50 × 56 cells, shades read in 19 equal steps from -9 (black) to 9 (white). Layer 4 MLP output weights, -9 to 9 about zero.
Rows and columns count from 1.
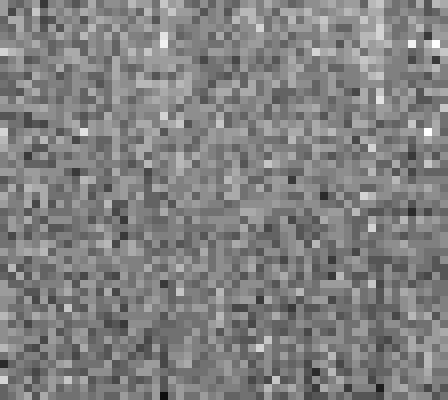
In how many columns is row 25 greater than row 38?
31
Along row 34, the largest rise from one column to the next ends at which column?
2
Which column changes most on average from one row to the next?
4
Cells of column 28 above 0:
27
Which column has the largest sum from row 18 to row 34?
23
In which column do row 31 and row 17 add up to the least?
21
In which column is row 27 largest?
45
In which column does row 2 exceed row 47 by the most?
5
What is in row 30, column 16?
-5
